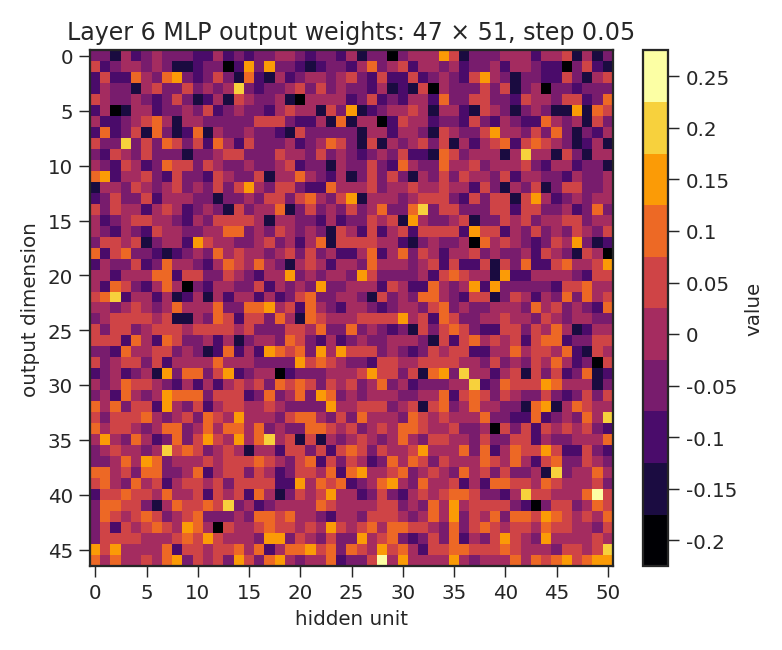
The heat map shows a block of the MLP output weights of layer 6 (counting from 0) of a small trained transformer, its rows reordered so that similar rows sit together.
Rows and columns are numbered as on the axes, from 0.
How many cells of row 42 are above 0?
26
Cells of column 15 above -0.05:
29
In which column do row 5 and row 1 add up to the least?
46
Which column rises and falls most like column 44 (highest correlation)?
41
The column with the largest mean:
34
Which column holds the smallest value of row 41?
43
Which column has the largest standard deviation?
50
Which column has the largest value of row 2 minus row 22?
8
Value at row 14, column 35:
0.05
